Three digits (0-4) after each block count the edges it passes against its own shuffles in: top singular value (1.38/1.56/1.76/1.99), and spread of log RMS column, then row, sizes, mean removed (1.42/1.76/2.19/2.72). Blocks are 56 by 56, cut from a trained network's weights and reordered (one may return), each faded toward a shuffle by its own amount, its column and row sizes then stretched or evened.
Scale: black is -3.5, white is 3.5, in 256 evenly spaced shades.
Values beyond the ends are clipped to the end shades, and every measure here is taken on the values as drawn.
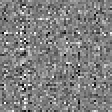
0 3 3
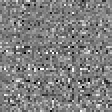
2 2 4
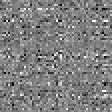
3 3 4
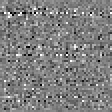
1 1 4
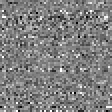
0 0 4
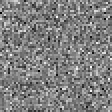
2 0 0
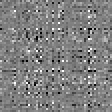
3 4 4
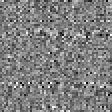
3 0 3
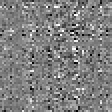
2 4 3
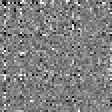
0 3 3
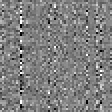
4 4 0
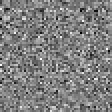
3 1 3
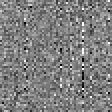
4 3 1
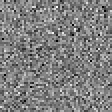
2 0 2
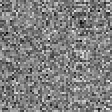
3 1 0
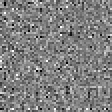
1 2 2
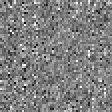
0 3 0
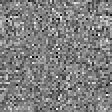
1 1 2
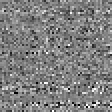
1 1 4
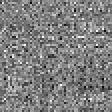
2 1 3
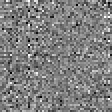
0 2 2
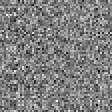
4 1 1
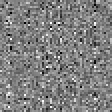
1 3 0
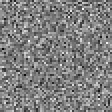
2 0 0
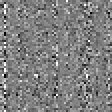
2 4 1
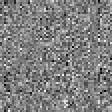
2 3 0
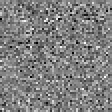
0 1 3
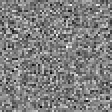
3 0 2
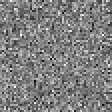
0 1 0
